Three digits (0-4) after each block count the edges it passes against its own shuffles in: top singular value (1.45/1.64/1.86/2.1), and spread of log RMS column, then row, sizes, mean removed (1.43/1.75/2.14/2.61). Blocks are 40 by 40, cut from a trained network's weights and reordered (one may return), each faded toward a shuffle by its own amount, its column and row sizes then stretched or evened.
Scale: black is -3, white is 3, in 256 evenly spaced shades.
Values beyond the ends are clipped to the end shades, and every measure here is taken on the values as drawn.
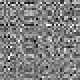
4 0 2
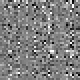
1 4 2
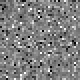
0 1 0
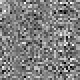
3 3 1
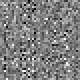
0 3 0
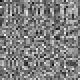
4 1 1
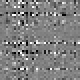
2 4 4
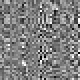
4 4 0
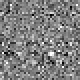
1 1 2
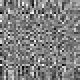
4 4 1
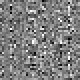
1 4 0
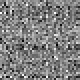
3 1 1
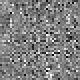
3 2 0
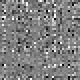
0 4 3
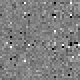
1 1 1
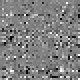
1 2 3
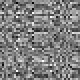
4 1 2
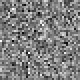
0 1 0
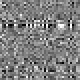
4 0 4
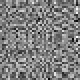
4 1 0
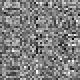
3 1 0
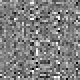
2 3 1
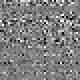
0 1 4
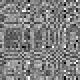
4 2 1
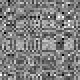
4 1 2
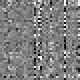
3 4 1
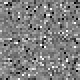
0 1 0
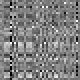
4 4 2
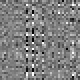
2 4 0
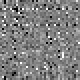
2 2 1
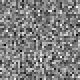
1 0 0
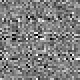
3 1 3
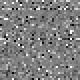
0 0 2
